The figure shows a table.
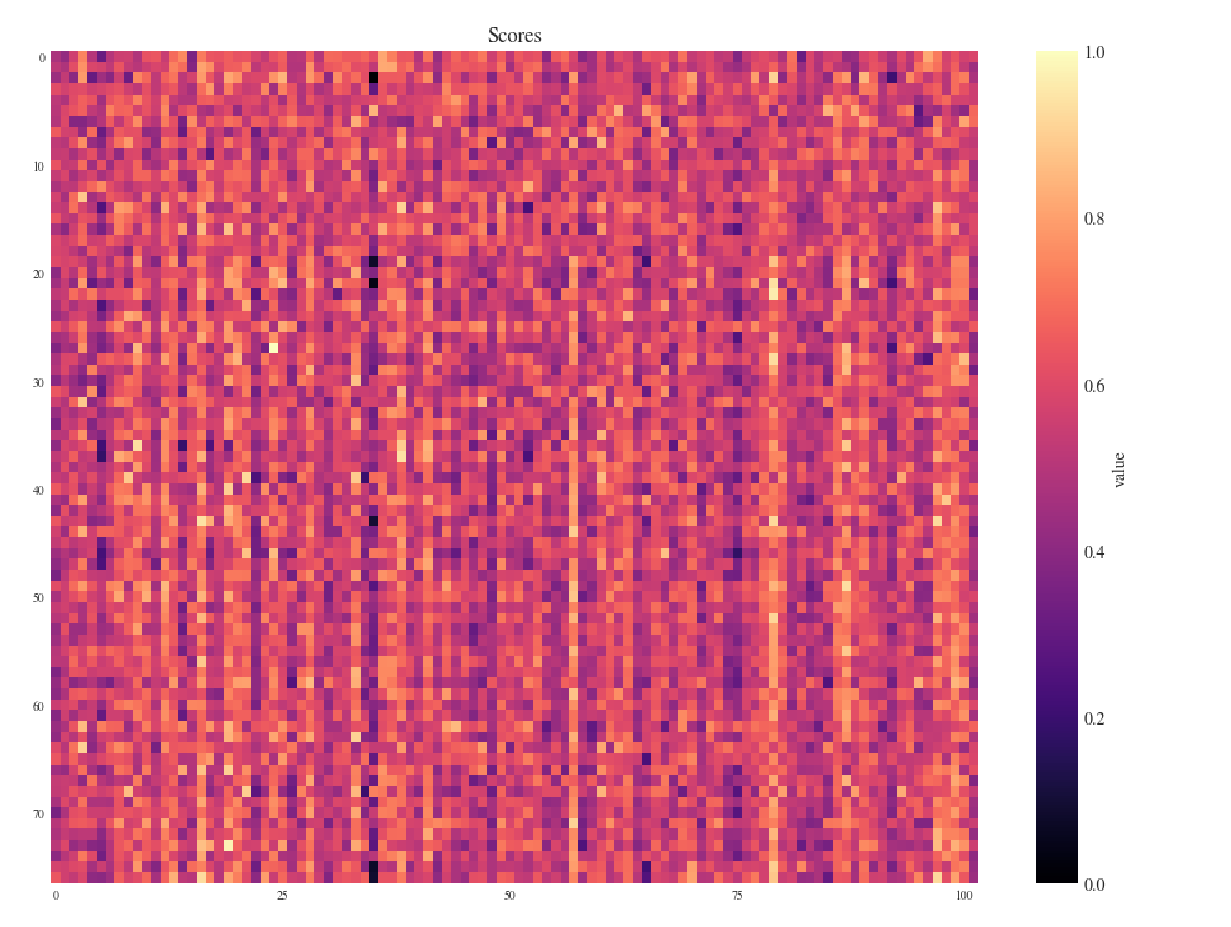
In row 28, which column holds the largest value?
79
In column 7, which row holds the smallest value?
9
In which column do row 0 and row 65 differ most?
65
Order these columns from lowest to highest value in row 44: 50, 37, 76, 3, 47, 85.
50, 85, 47, 76, 37, 3
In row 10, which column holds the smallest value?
42
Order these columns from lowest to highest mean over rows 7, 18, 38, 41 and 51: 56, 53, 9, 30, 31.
30, 56, 31, 53, 9
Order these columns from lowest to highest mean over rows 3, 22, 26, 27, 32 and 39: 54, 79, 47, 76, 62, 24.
54, 76, 47, 62, 24, 79
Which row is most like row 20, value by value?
63
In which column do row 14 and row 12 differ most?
52
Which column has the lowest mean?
35
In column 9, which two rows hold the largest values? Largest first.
36, 27
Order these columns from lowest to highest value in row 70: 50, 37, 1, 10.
1, 50, 10, 37
